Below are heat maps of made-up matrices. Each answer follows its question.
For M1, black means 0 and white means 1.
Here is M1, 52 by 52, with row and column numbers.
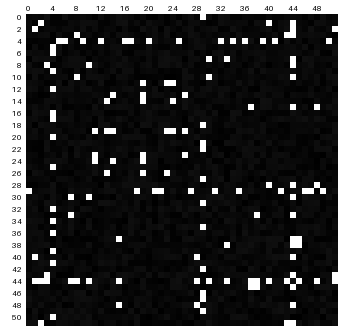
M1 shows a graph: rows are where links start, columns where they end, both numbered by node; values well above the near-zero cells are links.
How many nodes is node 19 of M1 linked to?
6
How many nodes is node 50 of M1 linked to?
1
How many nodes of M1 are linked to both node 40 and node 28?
1
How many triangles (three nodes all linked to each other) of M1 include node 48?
2
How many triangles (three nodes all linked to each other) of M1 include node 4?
0
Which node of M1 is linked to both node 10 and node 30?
node 44
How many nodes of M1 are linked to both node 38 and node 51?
1
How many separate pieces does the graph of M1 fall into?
4
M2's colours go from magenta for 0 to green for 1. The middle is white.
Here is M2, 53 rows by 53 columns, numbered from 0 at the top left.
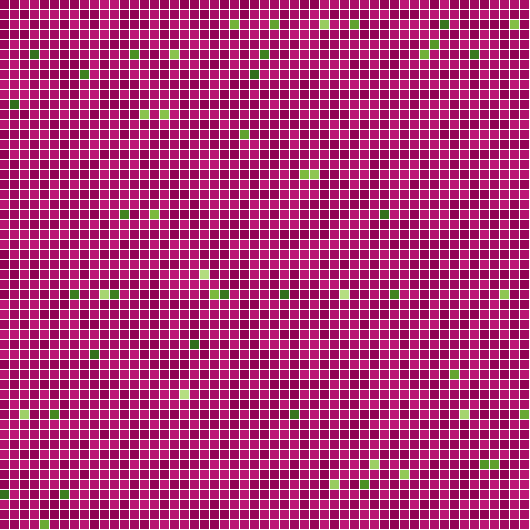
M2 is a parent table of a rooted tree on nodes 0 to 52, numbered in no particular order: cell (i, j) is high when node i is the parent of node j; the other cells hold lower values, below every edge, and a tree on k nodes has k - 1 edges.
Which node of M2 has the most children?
29
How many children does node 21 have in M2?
3
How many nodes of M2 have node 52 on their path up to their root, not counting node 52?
2
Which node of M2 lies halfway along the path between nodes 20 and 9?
2
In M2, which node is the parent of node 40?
47
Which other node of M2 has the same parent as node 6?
0
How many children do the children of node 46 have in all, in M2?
5
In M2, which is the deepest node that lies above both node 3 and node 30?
5
